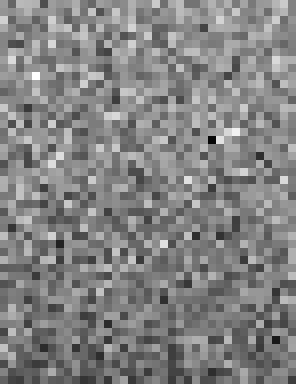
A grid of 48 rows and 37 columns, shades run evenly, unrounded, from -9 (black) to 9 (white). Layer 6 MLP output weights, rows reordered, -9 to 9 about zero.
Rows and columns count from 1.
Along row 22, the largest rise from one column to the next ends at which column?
19
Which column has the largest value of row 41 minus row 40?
33
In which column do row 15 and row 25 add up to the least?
10
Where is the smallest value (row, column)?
18, 27
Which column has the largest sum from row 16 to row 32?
3
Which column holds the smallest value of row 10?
29
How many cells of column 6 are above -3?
43
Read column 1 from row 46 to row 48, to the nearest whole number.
-4 0 -2
